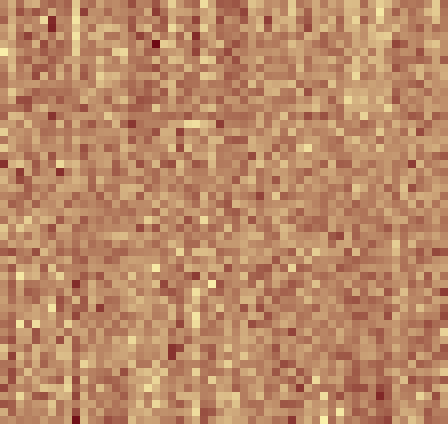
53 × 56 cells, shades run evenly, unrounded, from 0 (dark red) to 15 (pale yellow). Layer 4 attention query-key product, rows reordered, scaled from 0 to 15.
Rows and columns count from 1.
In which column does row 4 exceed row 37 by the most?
22
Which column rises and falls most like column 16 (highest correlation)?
46
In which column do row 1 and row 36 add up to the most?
27
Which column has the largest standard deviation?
10
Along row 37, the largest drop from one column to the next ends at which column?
49
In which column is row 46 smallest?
36
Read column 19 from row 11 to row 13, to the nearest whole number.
5 6 5
